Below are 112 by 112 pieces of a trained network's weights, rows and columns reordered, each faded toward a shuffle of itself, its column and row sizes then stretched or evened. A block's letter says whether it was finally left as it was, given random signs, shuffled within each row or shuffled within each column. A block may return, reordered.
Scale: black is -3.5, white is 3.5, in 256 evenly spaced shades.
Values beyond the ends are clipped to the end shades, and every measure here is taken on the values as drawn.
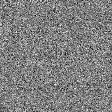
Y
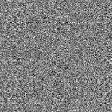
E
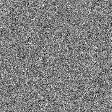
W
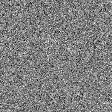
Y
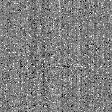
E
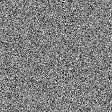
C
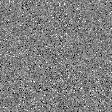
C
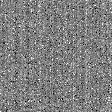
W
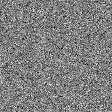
Y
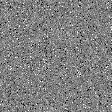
W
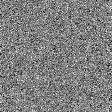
W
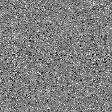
C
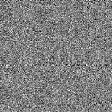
E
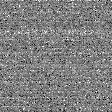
Y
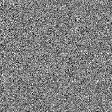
E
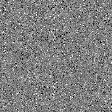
W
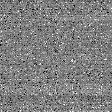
E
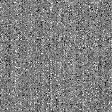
E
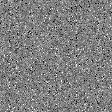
W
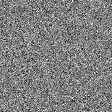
W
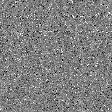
Y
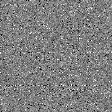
C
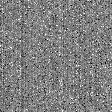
W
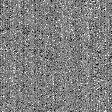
W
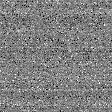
Y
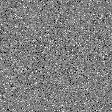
Y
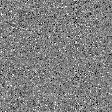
C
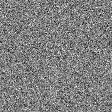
Y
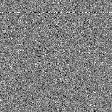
E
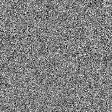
C
